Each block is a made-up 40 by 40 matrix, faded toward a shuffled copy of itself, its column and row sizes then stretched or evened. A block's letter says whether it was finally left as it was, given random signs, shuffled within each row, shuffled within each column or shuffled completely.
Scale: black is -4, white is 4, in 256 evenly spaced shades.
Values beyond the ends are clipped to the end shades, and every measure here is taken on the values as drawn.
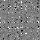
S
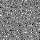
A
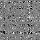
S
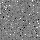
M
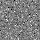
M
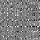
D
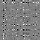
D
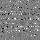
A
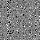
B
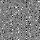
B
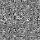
S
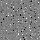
B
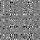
D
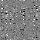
S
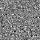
A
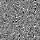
B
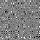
D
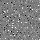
M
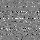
A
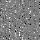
B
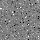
M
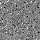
M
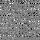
A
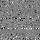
A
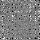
S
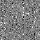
B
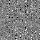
B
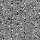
B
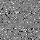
A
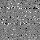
A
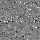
A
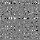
S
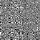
S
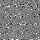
A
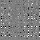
D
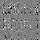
D
